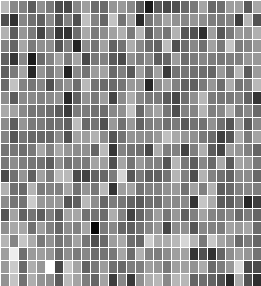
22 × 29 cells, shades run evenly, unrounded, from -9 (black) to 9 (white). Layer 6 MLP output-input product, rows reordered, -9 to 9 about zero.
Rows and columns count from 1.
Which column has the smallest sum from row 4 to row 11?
8
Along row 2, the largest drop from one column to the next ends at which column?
16
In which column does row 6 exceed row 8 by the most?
29
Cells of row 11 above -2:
24
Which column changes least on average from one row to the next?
3
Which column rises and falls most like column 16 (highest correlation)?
27
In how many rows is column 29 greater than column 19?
8
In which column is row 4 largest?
26
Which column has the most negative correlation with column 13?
12
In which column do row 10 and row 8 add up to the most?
15
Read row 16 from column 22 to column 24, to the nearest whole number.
-5 5 3
